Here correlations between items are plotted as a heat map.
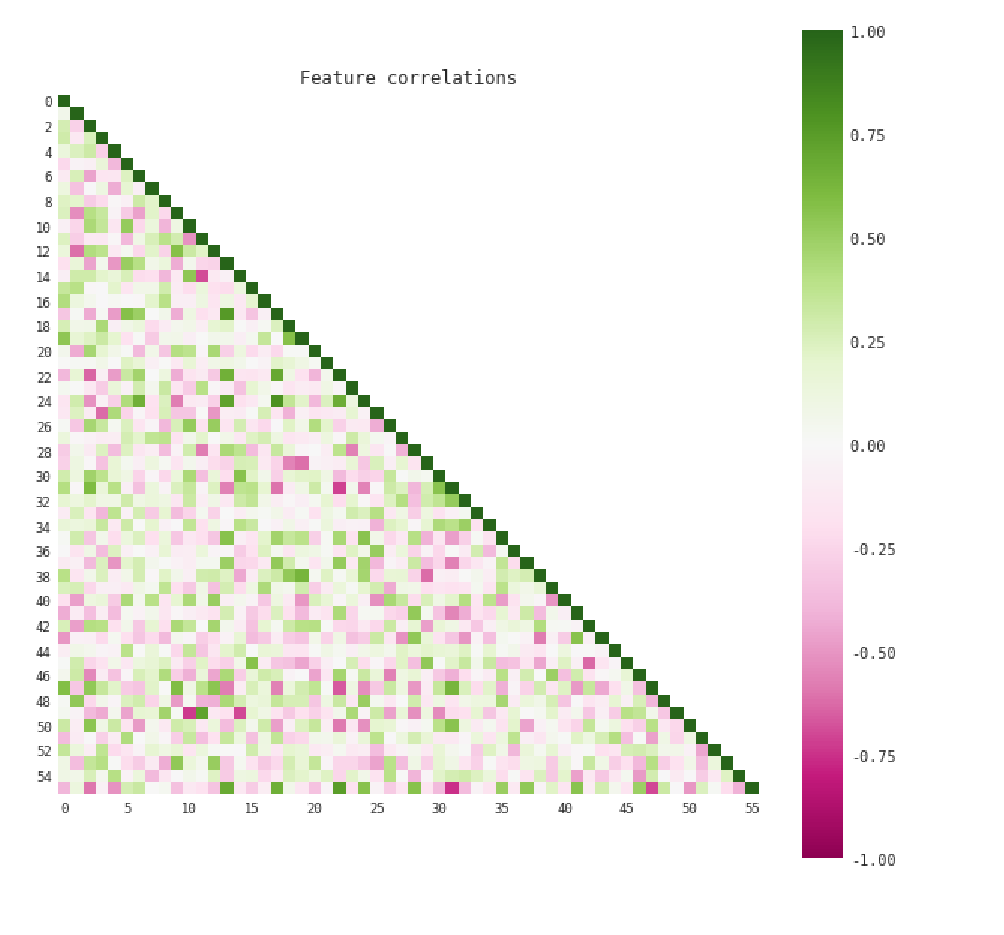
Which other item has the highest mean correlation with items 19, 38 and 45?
0
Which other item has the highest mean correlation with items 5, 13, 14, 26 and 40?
10
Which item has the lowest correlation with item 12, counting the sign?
1
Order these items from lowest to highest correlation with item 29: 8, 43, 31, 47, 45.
47, 8, 43, 31, 45
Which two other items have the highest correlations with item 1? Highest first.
48, 15
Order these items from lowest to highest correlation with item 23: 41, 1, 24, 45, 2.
41, 2, 1, 24, 45
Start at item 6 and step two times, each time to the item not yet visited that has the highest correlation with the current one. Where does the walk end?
17
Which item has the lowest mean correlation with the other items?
43
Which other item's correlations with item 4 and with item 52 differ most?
25
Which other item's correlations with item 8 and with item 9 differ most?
53
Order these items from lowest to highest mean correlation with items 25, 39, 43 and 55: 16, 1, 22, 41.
16, 1, 22, 41
